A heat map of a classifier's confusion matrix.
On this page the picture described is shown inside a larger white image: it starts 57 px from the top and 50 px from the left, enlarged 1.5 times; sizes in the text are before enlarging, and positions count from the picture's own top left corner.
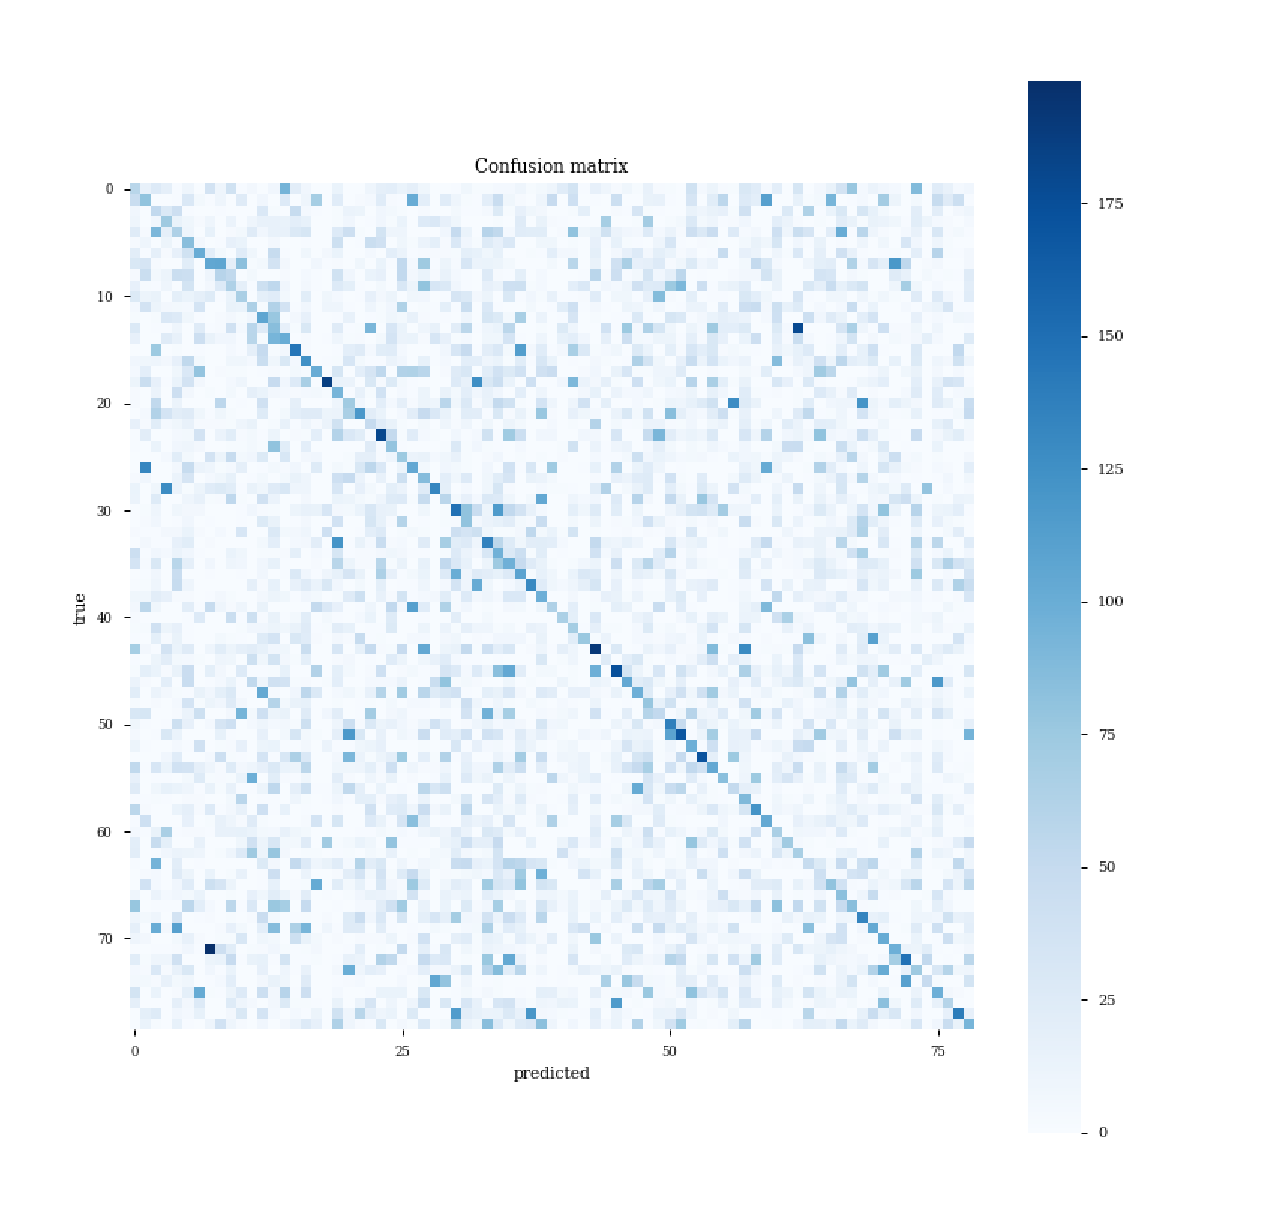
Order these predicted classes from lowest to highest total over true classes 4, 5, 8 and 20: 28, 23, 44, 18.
18, 28, 44, 23
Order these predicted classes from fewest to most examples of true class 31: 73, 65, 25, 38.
65, 73, 38, 25
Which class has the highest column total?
34
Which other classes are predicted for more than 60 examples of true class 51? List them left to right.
20, 50, 54, 64, 78
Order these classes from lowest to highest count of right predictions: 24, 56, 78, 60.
56, 60, 24, 78
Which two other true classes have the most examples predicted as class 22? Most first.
13, 49
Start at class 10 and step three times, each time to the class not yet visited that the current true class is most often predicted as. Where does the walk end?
19
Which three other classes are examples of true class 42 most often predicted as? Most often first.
69, 63, 21
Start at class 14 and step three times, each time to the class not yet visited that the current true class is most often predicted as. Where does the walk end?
11
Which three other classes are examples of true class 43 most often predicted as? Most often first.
57, 27, 54
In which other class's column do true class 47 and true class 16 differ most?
60
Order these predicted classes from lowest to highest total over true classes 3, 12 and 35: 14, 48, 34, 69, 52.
14, 52, 69, 34, 48
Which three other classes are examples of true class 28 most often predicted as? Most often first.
3, 74, 44
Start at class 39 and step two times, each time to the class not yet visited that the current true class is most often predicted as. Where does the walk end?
1
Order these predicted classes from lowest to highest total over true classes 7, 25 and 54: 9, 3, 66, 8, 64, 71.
3, 64, 66, 9, 8, 71
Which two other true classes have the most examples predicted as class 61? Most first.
40, 24
